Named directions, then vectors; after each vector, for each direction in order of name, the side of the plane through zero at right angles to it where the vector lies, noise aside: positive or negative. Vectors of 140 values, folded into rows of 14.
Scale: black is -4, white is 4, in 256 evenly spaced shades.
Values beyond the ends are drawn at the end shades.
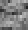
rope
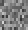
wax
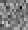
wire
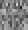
negative, positive, positive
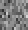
positive, negative, positive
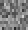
positive, positive, negative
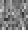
negative, negative, positive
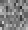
negative, positive, positive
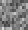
negative, negative, negative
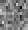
negative, positive, positive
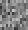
positive, positive, negative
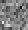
positive, positive, positive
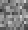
positive, negative, negative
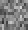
positive, negative, negative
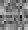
negative, positive, positive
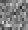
positive, positive, positive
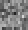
positive, positive, negative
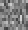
positive, negative, positive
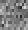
negative, positive, positive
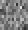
positive, negative, negative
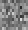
negative, negative, positive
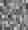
positive, negative, positive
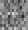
negative, negative, positive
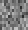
negative, negative, positive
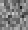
negative, negative, positive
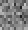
negative, positive, positive
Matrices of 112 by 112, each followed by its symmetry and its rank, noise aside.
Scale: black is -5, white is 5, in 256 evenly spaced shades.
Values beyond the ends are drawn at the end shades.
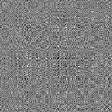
symmetric, rank six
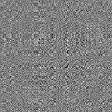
symmetric, rank five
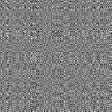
antisymmetric, rank four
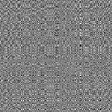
no symmetry, rank four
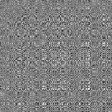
symmetric, rank four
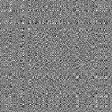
symmetric, rank five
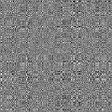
antisymmetric, rank four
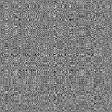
no symmetry, rank five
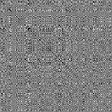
symmetric, rank six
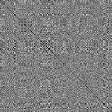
symmetric, rank four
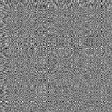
antisymmetric, rank four
